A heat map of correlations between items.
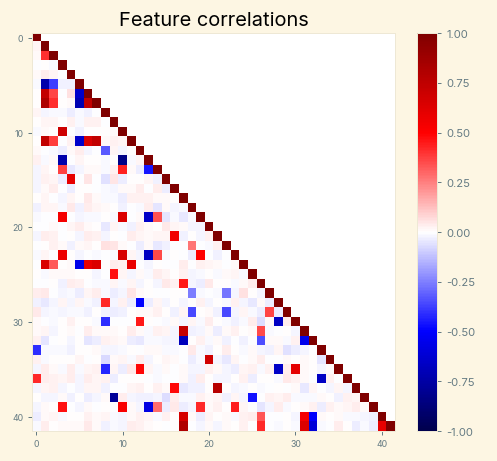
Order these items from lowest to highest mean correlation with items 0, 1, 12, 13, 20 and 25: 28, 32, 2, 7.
28, 32, 2, 7
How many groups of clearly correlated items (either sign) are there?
10
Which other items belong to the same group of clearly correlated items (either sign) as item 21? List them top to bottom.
16, 37
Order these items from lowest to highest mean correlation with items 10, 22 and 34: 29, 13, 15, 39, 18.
13, 29, 15, 18, 39
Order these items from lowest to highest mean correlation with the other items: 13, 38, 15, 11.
13, 38, 15, 11
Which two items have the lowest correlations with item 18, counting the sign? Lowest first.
29, 27
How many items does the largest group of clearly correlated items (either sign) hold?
7
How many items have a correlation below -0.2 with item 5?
6
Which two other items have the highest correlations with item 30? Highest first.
35, 12
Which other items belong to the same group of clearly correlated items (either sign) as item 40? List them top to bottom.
17, 26, 31, 32, 41
